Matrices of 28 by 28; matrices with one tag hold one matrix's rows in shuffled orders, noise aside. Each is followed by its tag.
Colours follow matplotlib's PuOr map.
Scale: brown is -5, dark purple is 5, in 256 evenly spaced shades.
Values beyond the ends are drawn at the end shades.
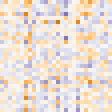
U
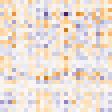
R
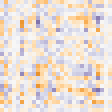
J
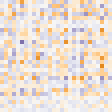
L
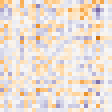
J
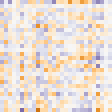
J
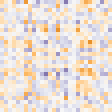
U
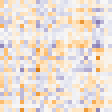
J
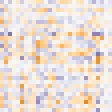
J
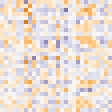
U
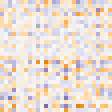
R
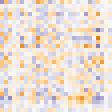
J
